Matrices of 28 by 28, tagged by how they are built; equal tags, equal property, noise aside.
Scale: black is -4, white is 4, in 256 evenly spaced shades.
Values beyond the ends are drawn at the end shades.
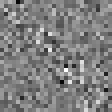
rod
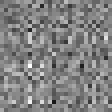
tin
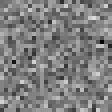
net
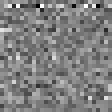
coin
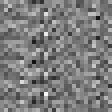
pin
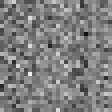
pin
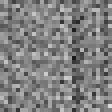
pin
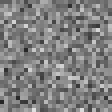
net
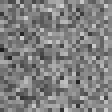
pin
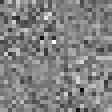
rod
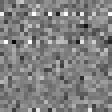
coin
